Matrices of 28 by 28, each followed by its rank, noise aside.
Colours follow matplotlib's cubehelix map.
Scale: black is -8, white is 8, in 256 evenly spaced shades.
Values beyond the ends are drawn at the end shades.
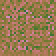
four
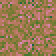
six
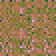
four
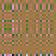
one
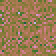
six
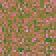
six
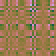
one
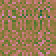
three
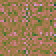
four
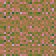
two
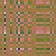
one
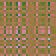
one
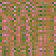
two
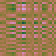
one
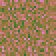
six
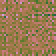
four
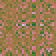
three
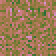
six
